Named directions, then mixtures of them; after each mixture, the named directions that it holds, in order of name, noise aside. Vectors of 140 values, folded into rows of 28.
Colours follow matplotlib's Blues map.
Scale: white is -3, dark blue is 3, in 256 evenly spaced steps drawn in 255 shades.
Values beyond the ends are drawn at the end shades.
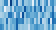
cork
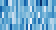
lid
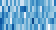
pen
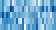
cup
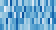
cork.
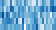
cup.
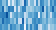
cup, lid, pen.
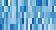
cork, lid, pen.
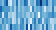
lid.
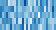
cup, lid.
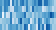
cup, lid, pen.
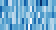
lid.
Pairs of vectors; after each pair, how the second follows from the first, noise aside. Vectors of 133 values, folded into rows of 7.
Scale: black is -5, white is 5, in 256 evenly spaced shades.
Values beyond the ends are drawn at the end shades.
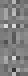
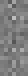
reversed, shrunk.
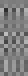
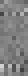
wrapped around, negated, partly zeroed.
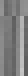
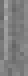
reversed, shrunk.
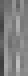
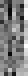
reversed, negated, scaled up.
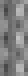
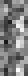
wrapped around, scaled up.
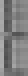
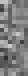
sign-scrambled.
